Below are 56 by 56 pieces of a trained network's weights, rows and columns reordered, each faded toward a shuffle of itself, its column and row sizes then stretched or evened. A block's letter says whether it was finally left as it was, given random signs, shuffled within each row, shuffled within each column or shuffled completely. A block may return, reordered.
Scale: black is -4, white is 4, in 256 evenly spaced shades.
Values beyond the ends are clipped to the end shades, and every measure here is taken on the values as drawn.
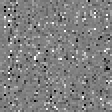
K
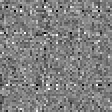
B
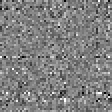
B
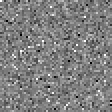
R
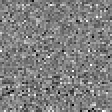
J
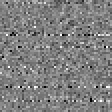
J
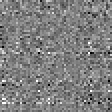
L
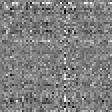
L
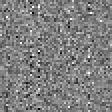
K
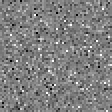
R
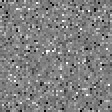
R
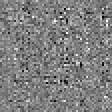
B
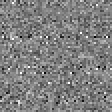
J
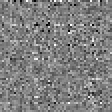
B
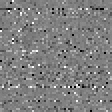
J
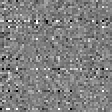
B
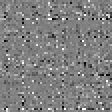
B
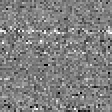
J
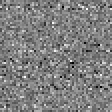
J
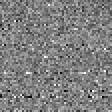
J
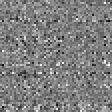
B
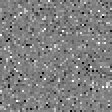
R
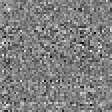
B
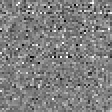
J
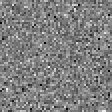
R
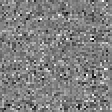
B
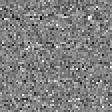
J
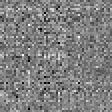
L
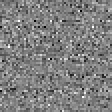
J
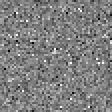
R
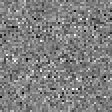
J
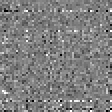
L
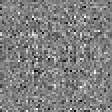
L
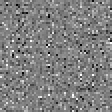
K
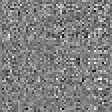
L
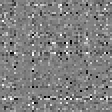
L
